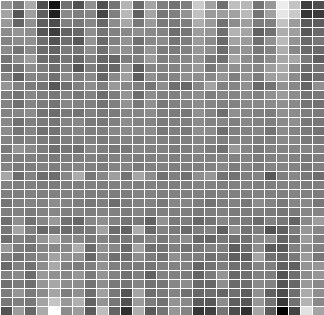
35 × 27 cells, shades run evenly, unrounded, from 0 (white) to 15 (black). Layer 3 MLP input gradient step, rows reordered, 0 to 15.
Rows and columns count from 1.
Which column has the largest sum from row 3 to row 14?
5
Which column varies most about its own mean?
24
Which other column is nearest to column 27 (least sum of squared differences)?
9
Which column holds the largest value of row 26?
23
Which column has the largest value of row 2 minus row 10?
27
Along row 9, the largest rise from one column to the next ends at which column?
12
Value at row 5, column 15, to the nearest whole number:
8
